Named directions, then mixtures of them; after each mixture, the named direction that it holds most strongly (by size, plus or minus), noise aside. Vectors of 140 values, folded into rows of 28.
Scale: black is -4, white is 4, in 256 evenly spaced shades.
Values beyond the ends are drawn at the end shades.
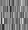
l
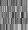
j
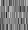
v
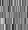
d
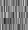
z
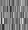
l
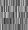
z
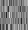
v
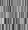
d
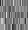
d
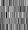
v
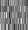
v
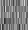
z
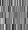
d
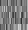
j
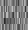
z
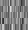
l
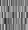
z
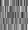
v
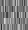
z
